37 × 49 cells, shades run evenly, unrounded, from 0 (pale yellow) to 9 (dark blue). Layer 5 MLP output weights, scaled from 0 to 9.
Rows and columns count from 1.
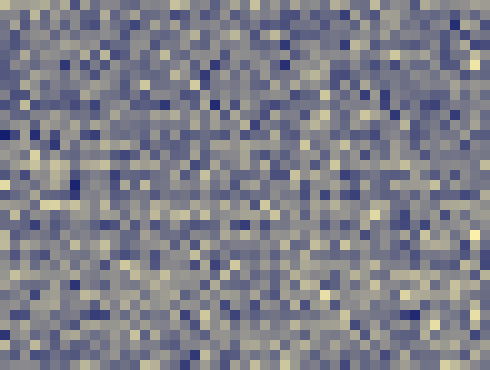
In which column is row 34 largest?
1
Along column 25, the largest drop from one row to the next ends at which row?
24
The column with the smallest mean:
48
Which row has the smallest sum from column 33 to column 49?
30
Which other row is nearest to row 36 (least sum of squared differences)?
10
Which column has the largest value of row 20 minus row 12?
33
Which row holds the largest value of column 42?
32
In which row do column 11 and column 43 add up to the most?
23
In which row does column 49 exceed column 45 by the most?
37
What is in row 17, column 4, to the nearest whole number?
2
